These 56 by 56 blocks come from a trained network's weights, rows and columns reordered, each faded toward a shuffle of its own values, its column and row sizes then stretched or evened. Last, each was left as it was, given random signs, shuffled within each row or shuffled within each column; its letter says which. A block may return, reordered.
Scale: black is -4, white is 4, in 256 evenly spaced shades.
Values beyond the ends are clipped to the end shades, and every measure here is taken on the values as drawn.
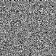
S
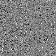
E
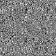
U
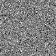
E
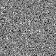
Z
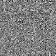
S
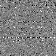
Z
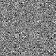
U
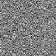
U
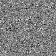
Z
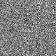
S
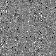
E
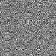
U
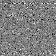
Z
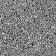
Z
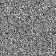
Z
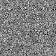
S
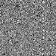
S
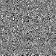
S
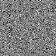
S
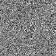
S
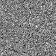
E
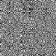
U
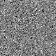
E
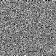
Z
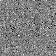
Z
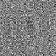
U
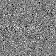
Z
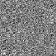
U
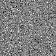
E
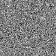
Z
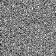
E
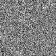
E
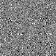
S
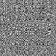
U
